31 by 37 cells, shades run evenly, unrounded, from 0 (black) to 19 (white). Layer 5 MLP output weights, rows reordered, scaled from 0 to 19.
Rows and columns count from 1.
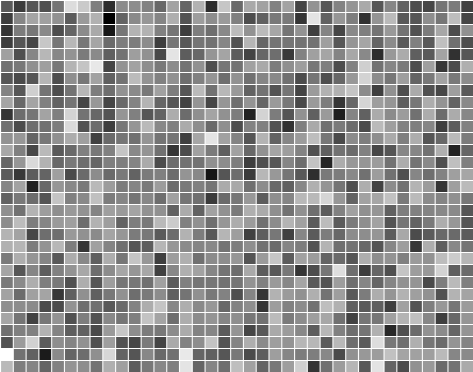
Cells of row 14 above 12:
7
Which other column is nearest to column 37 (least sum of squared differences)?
34
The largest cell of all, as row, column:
30, 1
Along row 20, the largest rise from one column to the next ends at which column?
18
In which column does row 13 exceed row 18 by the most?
16
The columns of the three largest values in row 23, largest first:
27, 35, 32
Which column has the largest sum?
12
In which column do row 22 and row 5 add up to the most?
14
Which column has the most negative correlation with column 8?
17
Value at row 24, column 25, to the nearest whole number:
7
